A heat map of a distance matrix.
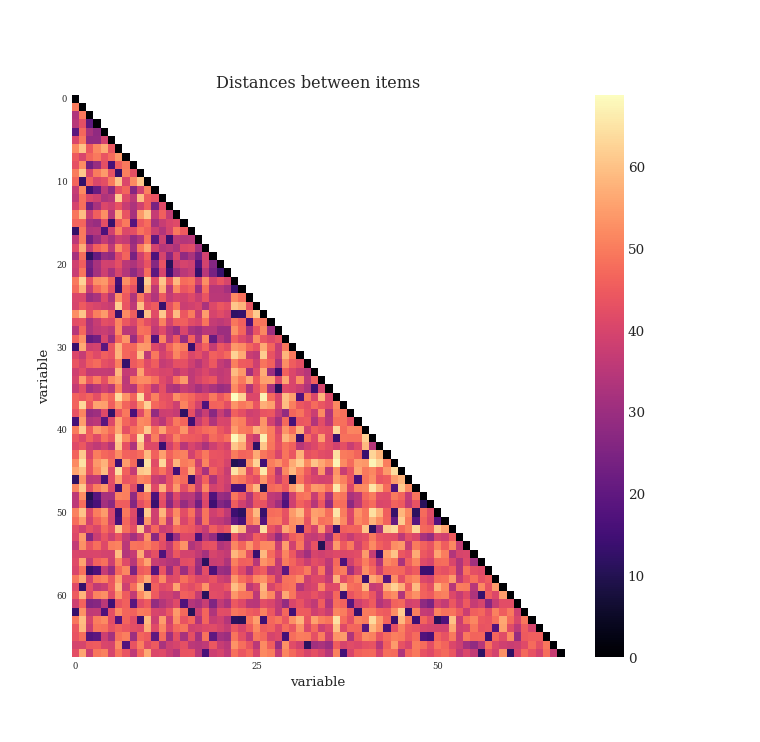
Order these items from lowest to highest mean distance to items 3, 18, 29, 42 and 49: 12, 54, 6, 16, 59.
12, 16, 59, 54, 6
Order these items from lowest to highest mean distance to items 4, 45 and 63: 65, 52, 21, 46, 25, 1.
21, 46, 65, 25, 52, 1
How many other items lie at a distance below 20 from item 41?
3
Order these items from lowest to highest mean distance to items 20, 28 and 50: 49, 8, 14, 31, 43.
49, 8, 14, 43, 31
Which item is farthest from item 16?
45
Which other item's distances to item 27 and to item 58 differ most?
40
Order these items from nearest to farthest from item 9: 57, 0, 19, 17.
17, 19, 57, 0
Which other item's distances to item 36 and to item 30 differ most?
46
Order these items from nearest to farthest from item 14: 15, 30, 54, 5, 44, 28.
28, 5, 15, 54, 30, 44
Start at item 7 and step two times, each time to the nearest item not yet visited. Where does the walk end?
66
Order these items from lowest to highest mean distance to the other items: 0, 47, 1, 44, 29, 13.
13, 0, 29, 47, 44, 1
